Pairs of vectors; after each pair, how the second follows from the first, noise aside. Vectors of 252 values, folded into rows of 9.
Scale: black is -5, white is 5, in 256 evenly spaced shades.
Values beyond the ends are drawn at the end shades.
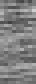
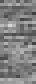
wrapped around.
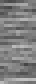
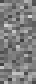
shuffled.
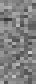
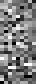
reversed, negated, scaled up.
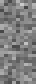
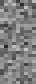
negated.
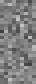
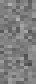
shrunk.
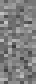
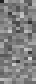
wrapped around.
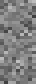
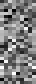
wrapped around, negated, scaled up.
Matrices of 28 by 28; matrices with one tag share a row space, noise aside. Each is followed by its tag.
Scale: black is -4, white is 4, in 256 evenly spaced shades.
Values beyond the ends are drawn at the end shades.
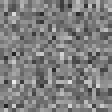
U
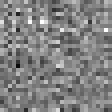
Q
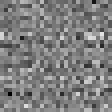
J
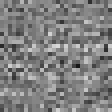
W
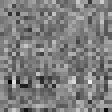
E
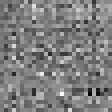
U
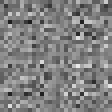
J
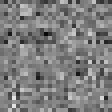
E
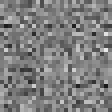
J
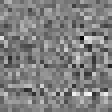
J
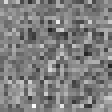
W
